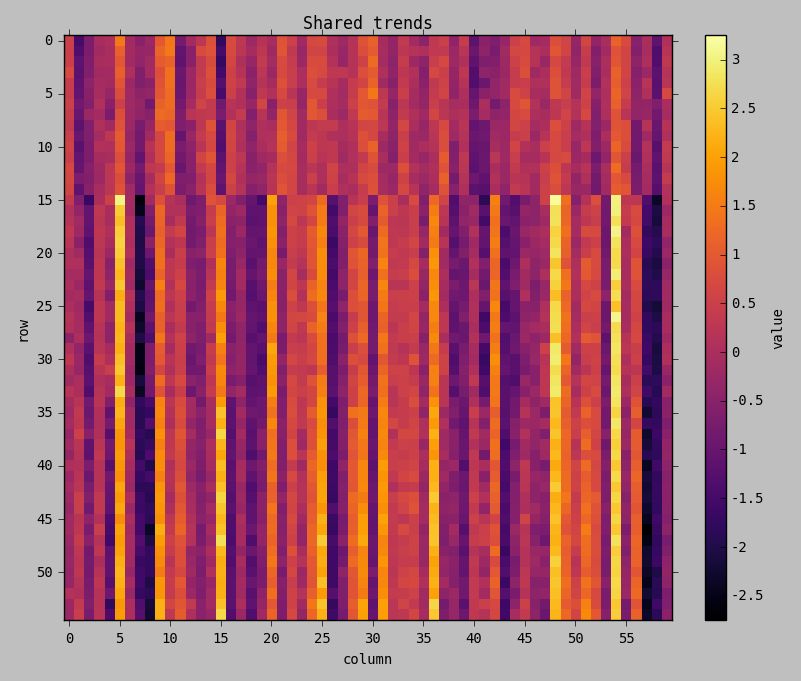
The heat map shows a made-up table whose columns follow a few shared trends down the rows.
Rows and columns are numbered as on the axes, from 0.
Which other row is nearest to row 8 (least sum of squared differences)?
9
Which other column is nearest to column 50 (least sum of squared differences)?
3
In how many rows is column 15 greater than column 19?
40
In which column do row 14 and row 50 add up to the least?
58
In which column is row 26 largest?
54
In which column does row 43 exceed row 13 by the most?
15
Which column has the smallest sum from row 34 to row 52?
57
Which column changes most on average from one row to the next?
41
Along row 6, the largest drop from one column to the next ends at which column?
11
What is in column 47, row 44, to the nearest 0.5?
-0.5
